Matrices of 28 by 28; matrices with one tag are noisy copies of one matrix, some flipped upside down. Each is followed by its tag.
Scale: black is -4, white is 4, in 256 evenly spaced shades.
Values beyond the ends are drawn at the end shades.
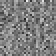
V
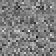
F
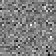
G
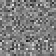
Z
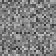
F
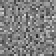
V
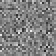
G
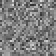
Z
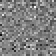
Z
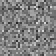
F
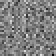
V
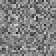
F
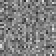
V
